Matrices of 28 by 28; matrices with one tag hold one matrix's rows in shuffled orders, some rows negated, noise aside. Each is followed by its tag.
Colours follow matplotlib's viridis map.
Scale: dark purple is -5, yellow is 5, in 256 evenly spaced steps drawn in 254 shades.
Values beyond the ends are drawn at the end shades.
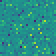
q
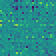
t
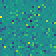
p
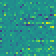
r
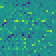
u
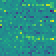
r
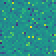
p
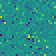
p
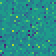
p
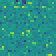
u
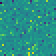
p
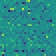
u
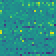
r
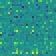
t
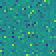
p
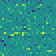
u
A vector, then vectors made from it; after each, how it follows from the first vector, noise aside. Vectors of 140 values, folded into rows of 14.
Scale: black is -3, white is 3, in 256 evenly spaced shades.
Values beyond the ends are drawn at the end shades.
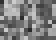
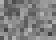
negated, shrunk.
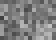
reversed, shrunk.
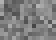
negated, shrunk.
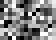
wrapped around, scaled up.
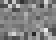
wrapped around, partly zeroed.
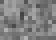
shrunk.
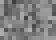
negated, shrunk.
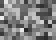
copied.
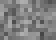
wrapped around, negated, shrunk.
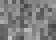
wrapped around, negated, shrunk.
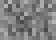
wrapped around, negated, shrunk.
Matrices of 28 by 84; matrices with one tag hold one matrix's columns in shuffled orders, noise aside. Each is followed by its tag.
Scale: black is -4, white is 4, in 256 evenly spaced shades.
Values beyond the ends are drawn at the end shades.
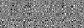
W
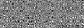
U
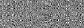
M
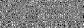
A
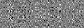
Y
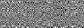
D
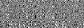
A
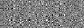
M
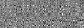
W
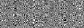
M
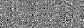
M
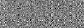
M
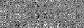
A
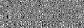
A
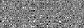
U
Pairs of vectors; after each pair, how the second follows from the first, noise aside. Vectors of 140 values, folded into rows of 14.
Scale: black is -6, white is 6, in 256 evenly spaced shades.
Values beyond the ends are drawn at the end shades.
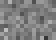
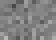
partly zeroed.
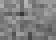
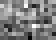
reversed, negated, scaled up.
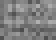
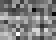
reversed, scaled up.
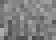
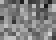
reversed, scaled up.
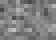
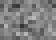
wrapped around, negated.
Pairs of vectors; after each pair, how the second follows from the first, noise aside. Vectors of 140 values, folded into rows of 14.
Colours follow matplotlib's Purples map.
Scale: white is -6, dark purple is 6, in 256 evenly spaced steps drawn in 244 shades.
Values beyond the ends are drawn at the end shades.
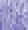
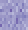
partly zeroed.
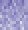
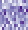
wrapped around, scaled up.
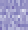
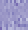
partly zeroed.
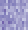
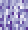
wrapped around, negated, scaled up.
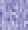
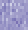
reversed, partly zeroed.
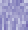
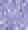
reversed, partly zeroed.
